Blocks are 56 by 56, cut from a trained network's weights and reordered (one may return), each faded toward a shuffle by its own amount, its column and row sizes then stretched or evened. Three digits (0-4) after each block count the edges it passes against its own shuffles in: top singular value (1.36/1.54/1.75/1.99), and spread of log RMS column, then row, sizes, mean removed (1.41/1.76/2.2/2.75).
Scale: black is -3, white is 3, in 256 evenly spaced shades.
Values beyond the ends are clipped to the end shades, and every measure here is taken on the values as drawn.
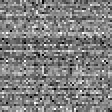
3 1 0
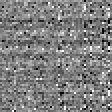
2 2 0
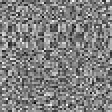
4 0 0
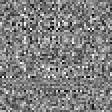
3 1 3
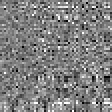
4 3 2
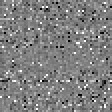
0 0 2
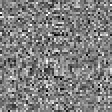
3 2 1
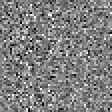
1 2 0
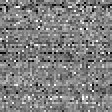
2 0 3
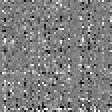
1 4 2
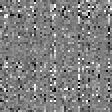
0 4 3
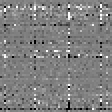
3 2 4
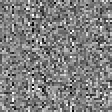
0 3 0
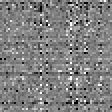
2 3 3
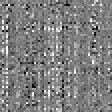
3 4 2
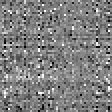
2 3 0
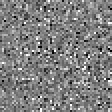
0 3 1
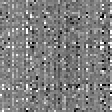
3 4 2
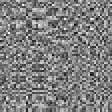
4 0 1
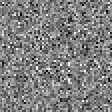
2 1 0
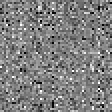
1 3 3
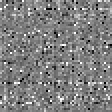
1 0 2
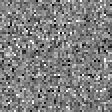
0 0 2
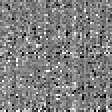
1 0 2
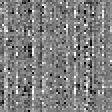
4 4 1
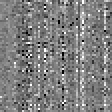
3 4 0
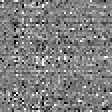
1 2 2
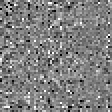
1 3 2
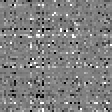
2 2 4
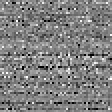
2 0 4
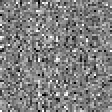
2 3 2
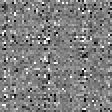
0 3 1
